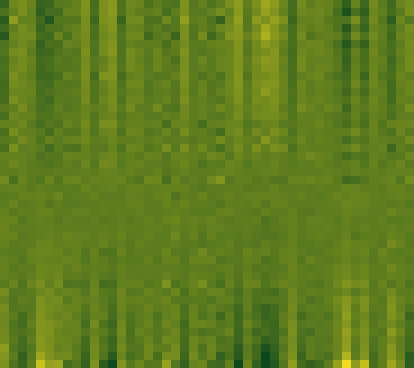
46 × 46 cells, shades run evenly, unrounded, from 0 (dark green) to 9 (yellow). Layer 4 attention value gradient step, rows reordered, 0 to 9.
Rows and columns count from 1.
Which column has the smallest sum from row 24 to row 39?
30
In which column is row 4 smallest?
39
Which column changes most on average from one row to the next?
25
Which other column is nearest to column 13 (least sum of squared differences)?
27
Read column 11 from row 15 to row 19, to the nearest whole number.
3 3 3 3 3
